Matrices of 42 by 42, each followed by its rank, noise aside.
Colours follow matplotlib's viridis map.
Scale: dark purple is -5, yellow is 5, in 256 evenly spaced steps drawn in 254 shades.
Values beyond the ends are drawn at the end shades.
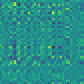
three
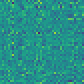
six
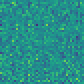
eight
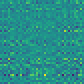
three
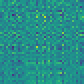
four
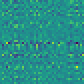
three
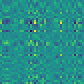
two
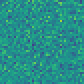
eight
